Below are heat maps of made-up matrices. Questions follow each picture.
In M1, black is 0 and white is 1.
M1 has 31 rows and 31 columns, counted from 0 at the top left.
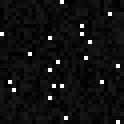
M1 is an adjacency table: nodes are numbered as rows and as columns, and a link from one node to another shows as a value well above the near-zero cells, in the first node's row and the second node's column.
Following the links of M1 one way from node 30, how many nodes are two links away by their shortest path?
1
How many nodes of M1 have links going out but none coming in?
7
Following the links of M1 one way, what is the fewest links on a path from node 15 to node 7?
4
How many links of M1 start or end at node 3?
2
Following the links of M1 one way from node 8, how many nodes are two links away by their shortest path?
3
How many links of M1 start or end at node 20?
4
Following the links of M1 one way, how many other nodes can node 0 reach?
5
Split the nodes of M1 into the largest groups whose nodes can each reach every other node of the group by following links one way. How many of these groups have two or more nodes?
2
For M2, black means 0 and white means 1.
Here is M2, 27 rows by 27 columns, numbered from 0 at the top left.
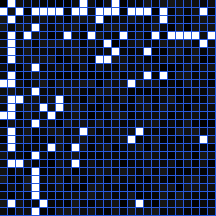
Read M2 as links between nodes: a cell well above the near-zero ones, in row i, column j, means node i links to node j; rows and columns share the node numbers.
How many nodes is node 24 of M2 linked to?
1
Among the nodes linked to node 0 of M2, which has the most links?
node 1
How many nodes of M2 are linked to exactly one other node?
10
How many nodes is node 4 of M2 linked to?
11
